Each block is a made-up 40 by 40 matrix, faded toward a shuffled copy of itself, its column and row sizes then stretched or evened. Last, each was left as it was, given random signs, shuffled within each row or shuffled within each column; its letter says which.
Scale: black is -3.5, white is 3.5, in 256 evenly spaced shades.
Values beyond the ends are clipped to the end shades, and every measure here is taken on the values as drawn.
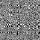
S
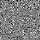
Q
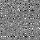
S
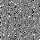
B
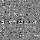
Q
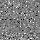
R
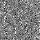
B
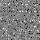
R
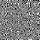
S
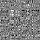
S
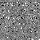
R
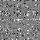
Q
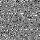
R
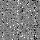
B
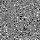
B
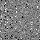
B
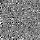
Q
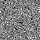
R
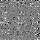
Q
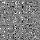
Q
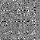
Q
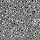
R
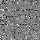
Q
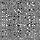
S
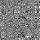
S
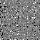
Q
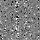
B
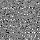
R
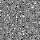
B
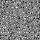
R
